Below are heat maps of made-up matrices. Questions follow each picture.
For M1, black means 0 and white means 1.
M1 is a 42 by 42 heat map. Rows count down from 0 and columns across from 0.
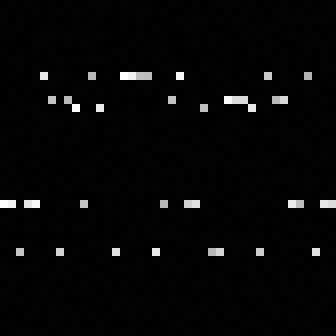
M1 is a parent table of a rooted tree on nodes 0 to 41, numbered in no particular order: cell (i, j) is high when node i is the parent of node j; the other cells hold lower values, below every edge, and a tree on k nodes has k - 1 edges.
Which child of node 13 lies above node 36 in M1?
25
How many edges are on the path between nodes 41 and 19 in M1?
4
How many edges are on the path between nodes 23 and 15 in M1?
4
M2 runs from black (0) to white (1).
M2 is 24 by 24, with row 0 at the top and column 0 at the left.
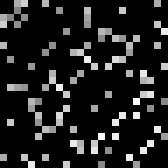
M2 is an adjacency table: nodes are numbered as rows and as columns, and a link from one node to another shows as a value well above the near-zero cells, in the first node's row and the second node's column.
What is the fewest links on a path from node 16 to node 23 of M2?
2
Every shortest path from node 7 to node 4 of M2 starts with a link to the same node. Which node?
node 11
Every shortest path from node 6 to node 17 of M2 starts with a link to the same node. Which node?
node 12
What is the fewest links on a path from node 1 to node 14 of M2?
3
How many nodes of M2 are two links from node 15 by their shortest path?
4
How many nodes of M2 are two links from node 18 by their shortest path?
5
